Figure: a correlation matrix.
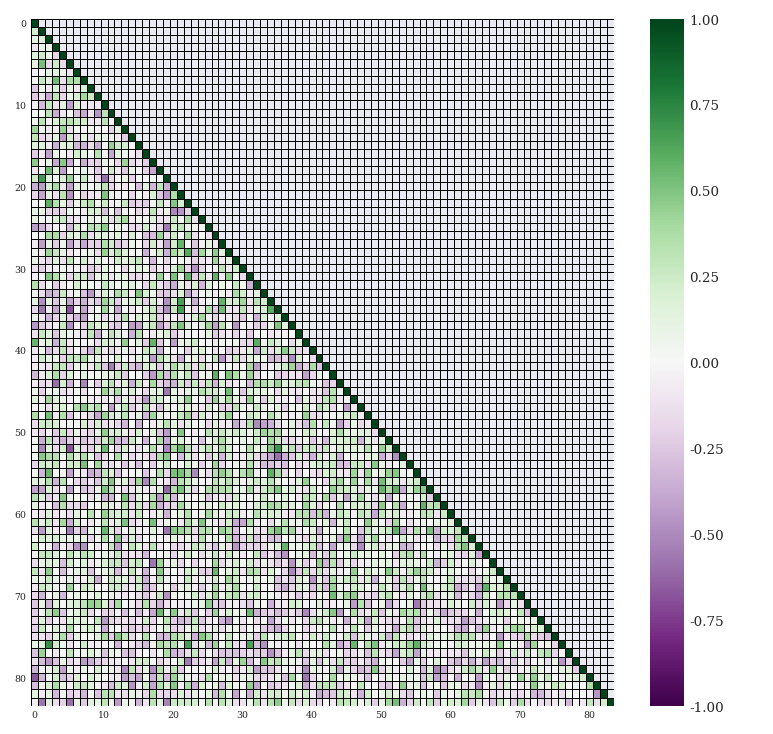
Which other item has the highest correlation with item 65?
69
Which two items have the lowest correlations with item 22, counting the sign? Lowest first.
78, 33
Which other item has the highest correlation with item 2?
76
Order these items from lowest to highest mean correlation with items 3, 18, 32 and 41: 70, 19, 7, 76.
19, 76, 70, 7
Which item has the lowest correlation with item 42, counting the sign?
11
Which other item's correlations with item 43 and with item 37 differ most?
26
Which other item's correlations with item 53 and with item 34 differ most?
35
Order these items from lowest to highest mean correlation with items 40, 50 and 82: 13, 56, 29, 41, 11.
41, 29, 13, 11, 56
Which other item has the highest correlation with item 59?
56
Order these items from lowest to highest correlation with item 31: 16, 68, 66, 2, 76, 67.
16, 68, 66, 67, 2, 76
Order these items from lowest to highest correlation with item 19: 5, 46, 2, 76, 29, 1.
29, 46, 2, 76, 5, 1
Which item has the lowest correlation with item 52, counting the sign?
5
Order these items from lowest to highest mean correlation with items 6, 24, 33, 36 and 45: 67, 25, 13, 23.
67, 23, 25, 13
